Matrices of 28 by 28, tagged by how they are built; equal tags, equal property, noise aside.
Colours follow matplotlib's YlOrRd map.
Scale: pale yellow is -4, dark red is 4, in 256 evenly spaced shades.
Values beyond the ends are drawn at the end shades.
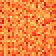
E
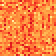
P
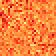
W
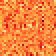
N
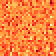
N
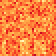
P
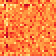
N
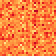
E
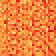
E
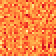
N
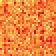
P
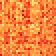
P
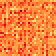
P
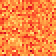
E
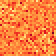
W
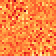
W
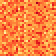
E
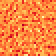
E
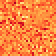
W
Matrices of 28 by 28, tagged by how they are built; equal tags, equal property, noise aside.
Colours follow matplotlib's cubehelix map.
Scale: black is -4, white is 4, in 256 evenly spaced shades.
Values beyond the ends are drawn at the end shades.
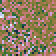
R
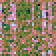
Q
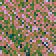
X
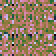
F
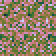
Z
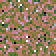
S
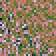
R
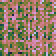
Q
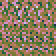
Z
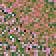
R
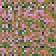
F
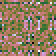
F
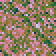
X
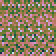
Z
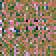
F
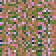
F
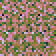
Z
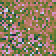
R
